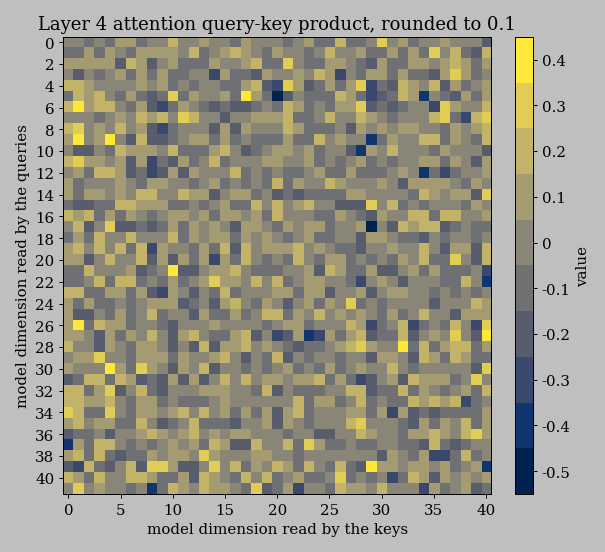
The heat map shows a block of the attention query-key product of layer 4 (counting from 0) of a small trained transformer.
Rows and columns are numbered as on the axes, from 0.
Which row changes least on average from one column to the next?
36
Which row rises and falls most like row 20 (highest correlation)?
19
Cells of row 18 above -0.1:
28
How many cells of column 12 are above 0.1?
5
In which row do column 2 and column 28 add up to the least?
10
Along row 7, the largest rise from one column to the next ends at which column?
39
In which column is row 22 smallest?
40
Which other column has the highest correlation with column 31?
20
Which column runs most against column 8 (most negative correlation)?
1
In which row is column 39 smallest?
26
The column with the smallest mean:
29
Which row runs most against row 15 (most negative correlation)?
32
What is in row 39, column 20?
0.2
